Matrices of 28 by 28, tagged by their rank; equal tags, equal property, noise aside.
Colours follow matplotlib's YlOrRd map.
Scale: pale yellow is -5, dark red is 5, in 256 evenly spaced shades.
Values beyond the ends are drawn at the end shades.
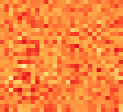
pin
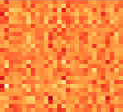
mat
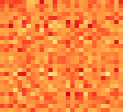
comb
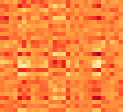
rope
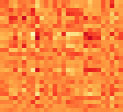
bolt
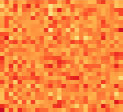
mat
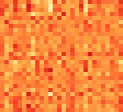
comb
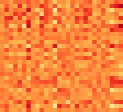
comb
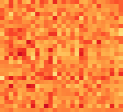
pin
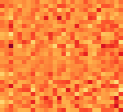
comb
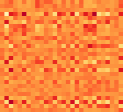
rope
